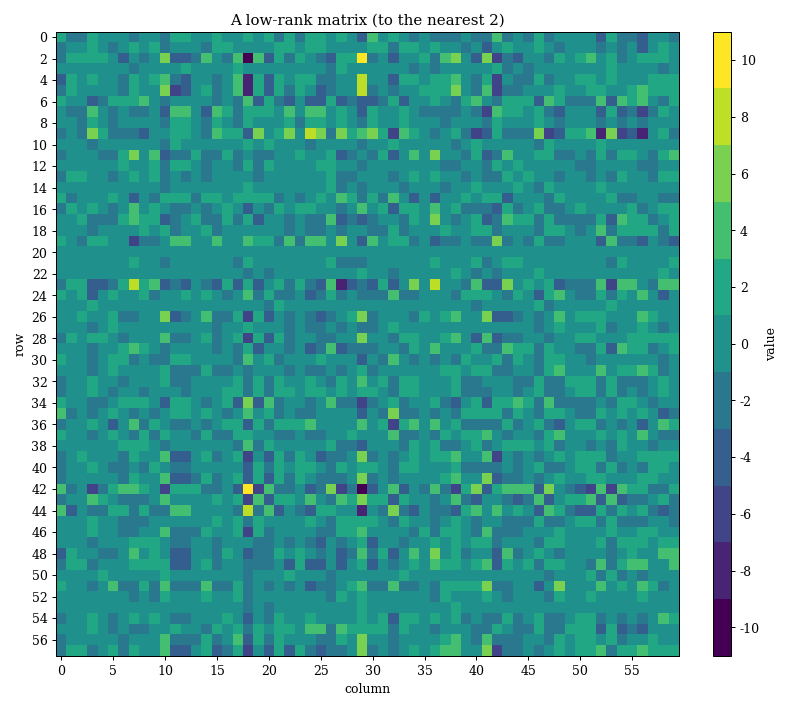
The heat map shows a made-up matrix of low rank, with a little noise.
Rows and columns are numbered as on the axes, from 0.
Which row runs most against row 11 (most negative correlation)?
15
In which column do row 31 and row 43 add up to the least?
18
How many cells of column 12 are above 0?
14
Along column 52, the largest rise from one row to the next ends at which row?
10
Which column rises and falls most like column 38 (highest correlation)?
29
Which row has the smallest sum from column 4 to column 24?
57
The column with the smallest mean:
42
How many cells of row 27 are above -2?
49
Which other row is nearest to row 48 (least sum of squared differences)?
16
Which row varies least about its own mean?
20
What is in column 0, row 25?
0
